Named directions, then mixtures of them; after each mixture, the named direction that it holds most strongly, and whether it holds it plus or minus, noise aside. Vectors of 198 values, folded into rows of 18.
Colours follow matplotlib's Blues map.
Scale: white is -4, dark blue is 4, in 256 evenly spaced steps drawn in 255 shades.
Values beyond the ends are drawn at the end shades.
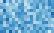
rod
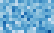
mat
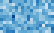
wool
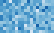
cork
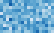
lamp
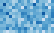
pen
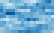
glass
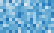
rod, plus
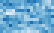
glass, minus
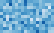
lamp, plus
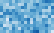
lamp, plus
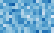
lamp, plus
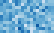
cork, plus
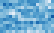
glass, minus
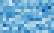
lamp, minus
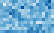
pen, minus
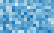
mat, plus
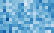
rod, plus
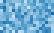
wool, minus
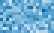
lamp, minus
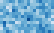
mat, plus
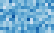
wool, plus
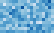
pen, minus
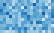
pen, plus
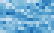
glass, plus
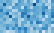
pen, plus
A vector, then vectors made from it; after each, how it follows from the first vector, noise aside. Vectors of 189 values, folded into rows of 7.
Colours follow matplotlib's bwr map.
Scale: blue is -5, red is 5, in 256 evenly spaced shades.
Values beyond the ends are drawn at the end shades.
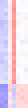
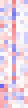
sign-scrambled.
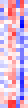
wrapped around, negated, scaled up.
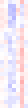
wrapped around, shrunk.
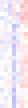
reversed, negated, shrunk.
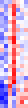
scaled up.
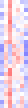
wrapped around.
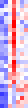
scaled up.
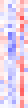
wrapped around.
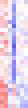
negated.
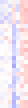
reversed, negated, shrunk.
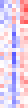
reversed, negated.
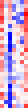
wrapped around, negated, scaled up.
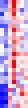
scaled up.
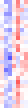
wrapped around.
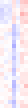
reversed, negated, shrunk.
